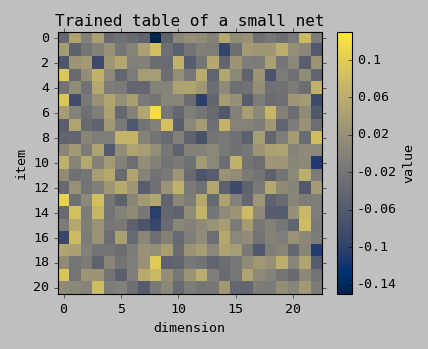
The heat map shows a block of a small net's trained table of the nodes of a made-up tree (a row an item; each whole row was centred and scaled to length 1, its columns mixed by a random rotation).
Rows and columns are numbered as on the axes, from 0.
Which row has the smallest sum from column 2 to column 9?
0
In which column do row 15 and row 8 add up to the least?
8
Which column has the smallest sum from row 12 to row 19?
22
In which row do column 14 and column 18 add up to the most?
7
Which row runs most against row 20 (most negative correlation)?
2
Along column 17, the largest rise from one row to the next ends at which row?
18
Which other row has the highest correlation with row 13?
3
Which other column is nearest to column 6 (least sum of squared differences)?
20
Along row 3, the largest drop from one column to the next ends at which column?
1
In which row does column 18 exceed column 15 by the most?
12
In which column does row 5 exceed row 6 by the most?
14
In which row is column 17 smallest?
17
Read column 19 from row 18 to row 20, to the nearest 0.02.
0.06 -0.02 0.02
